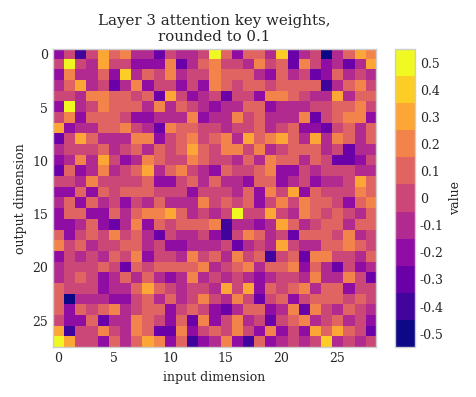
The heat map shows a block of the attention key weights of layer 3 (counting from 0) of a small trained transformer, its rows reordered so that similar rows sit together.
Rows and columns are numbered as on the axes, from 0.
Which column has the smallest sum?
9
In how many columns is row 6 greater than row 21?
14
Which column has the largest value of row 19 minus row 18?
16
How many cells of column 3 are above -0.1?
18
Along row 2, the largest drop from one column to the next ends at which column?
7
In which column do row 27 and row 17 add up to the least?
12
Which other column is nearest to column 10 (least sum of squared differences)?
28
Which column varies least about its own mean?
3
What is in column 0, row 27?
0.5
